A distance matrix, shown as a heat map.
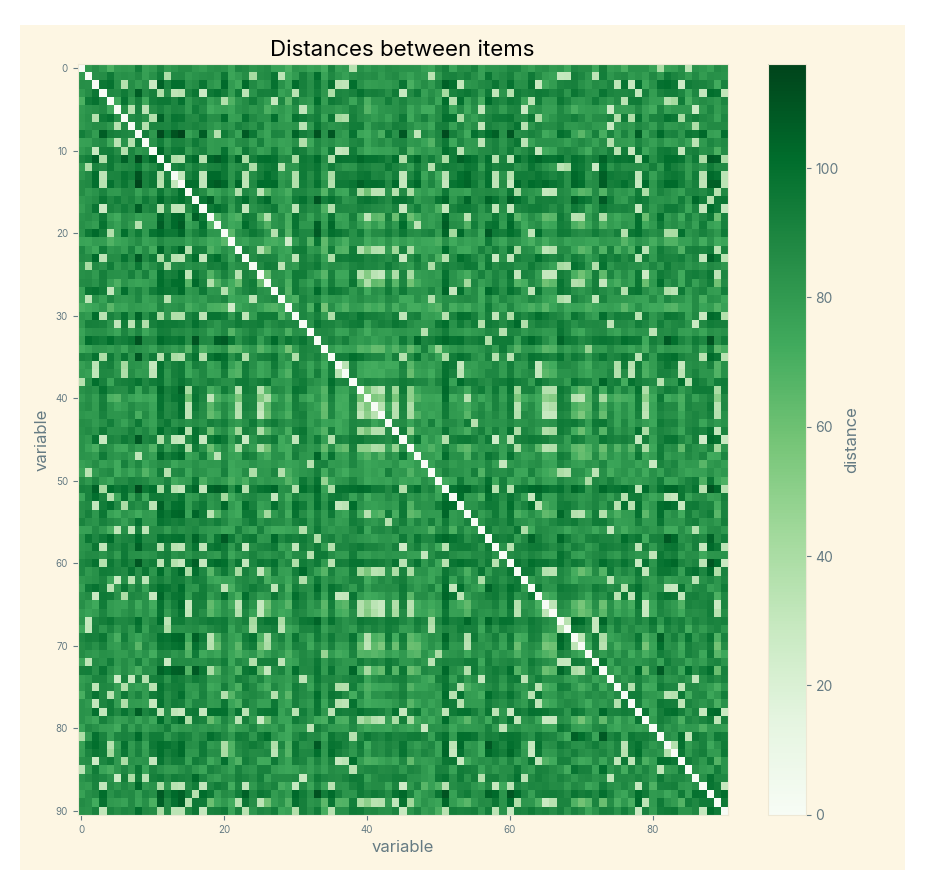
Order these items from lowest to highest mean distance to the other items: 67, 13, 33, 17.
17, 13, 67, 33
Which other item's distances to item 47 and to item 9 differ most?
8
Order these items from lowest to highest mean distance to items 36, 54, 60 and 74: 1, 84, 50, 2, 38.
84, 2, 50, 1, 38
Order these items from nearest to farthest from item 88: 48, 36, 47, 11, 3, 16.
16, 47, 48, 36, 3, 11
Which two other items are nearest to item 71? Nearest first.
50, 34
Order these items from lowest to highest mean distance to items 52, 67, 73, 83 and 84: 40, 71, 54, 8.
40, 54, 71, 8
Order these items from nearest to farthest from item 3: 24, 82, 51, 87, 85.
87, 51, 85, 24, 82
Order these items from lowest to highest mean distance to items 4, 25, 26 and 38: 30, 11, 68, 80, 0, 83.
0, 83, 80, 68, 30, 11
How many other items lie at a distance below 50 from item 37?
9
